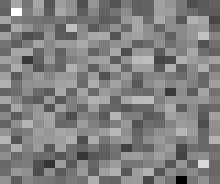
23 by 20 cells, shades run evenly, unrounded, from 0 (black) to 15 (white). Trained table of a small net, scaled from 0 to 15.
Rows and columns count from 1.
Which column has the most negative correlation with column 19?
4
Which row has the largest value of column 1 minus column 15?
8
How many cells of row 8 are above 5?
17
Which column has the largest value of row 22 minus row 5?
11
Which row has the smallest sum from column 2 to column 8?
20
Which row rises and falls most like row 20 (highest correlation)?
3
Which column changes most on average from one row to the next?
2
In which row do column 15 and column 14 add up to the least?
15
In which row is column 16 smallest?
12
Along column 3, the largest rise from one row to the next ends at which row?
9
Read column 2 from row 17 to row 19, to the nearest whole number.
7 5 10
